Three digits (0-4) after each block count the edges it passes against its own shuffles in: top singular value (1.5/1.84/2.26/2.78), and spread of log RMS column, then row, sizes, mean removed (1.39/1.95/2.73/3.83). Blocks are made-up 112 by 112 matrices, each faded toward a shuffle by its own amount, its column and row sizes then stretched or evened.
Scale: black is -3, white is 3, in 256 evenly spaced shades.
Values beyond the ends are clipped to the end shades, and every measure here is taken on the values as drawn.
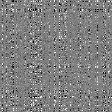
3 4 3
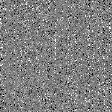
0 3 0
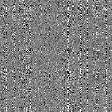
3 4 2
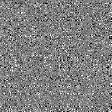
2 2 3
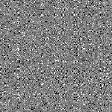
3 2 2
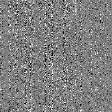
0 4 0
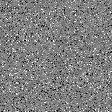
1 0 1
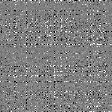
2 3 4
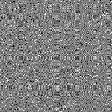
4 0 1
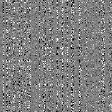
2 4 2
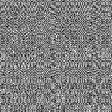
4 0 1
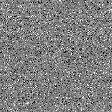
2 0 1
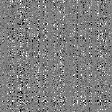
2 4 2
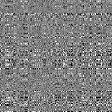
4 3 4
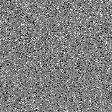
0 1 1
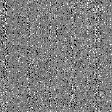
2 3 0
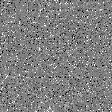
2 0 1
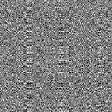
4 2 2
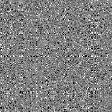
3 2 2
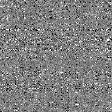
1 2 3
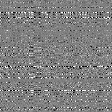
4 1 4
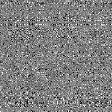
3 2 3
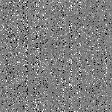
0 3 1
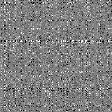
3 3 3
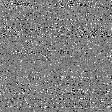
1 0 3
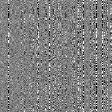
4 4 0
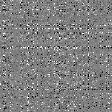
3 3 3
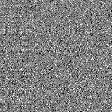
2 1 1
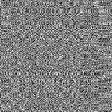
4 0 2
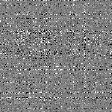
1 3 4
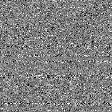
1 0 3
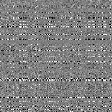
4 2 4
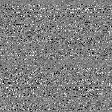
0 0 4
